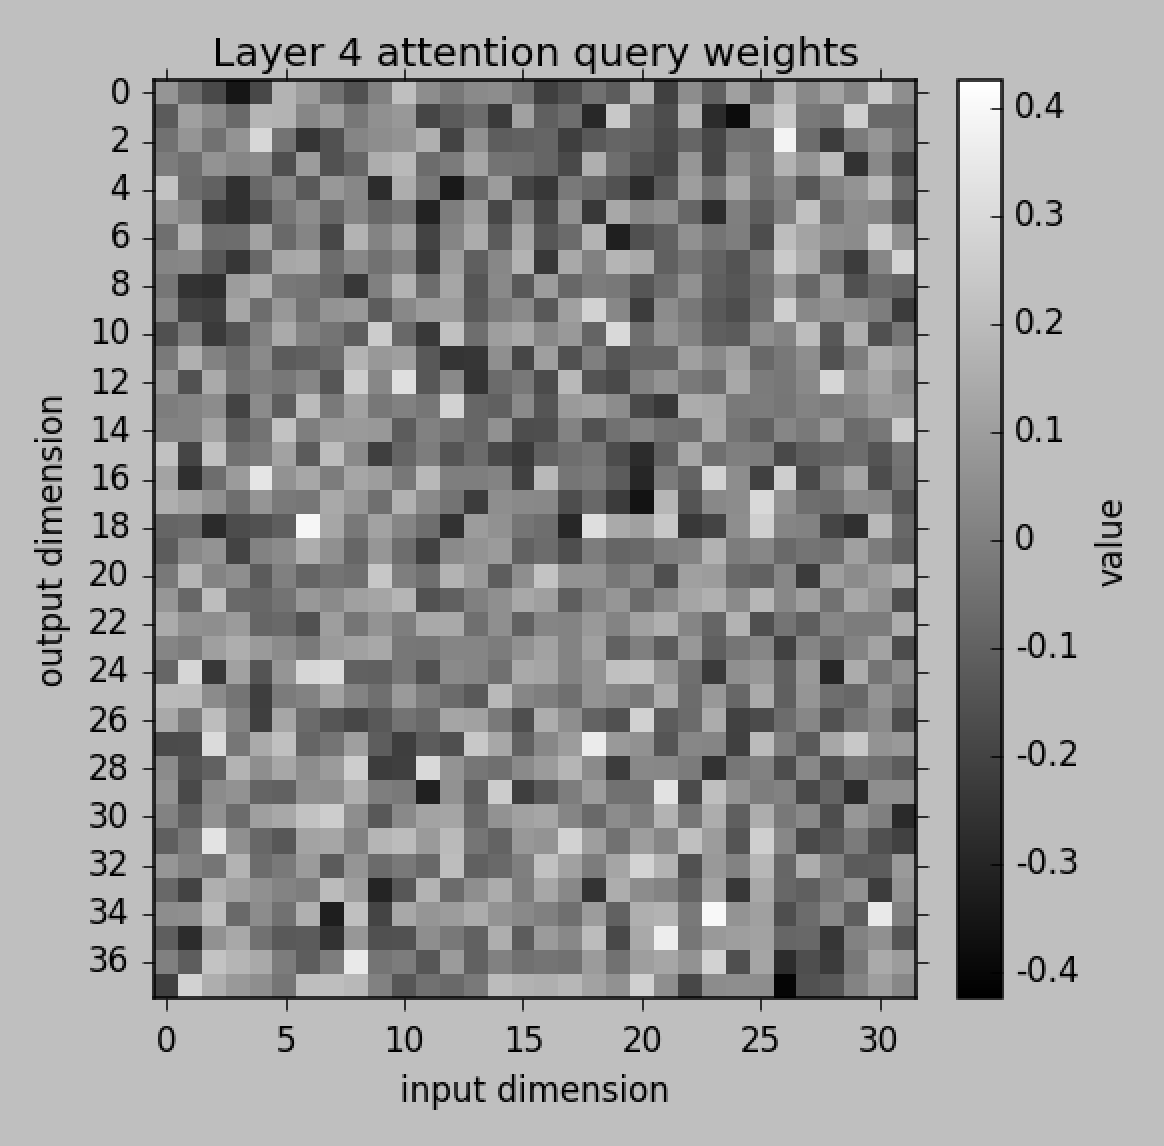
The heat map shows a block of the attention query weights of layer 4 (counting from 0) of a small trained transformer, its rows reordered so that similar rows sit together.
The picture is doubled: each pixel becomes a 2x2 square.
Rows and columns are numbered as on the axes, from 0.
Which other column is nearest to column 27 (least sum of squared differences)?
15
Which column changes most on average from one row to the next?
19
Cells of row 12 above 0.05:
10
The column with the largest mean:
8
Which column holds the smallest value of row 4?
12
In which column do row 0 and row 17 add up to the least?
3
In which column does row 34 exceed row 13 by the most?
21
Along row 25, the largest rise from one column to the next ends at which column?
14
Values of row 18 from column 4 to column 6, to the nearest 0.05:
-0.15 -0.1 0.4
